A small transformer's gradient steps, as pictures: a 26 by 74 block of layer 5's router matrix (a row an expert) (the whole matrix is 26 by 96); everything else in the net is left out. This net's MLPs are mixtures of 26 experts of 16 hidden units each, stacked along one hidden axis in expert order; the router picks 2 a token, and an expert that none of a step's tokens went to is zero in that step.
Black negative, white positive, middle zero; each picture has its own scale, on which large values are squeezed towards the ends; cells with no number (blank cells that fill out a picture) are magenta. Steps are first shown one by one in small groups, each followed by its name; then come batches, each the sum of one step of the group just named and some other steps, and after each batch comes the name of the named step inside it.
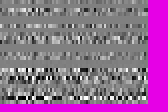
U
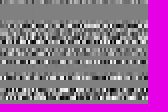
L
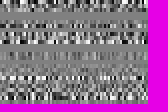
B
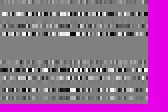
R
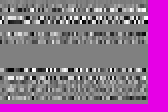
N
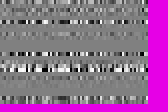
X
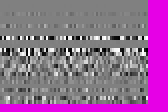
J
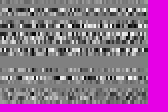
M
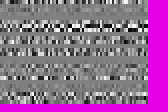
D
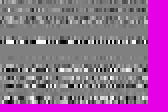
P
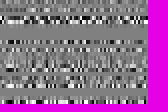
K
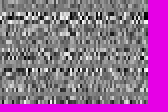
R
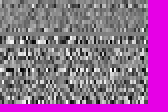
P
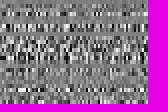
P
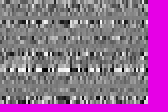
X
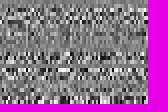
N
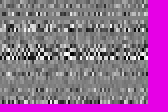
B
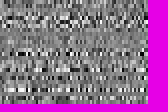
X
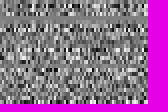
M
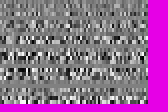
L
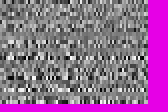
D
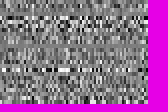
D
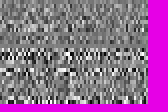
K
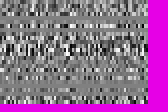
M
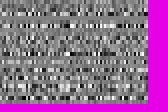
L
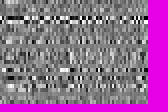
K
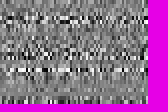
X
